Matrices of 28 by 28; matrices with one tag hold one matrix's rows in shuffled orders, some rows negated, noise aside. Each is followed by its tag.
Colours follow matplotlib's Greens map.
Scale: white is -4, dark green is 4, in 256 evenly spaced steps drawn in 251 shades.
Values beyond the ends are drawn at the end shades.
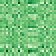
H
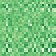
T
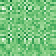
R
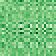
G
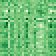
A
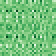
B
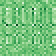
B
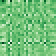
R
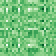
H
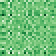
R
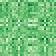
H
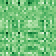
H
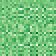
G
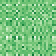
B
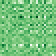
G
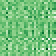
T
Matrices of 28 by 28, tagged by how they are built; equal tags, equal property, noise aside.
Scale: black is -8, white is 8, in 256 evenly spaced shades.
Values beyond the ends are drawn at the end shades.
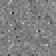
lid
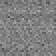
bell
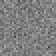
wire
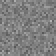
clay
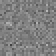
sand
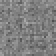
wire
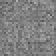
wire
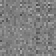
sand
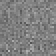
sand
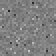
lid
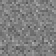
bell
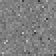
lid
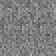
bell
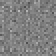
sand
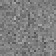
sand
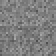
bell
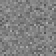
clay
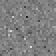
lid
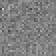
sand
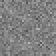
clay
